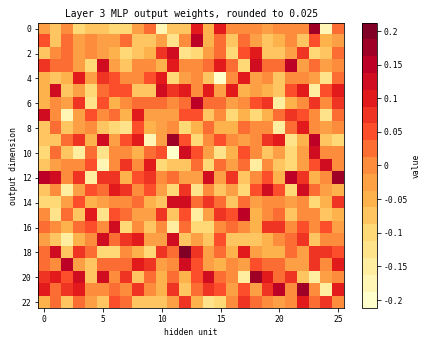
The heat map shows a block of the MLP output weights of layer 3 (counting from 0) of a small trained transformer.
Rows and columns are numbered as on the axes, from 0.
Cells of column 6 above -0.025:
15
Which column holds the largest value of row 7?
0
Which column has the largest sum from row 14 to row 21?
12
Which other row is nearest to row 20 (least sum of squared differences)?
3
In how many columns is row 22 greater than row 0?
13
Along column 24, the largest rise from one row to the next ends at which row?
22
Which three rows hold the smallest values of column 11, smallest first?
10, 16, 1
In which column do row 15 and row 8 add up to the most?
17
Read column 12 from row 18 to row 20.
0.2 0.125 -0.05
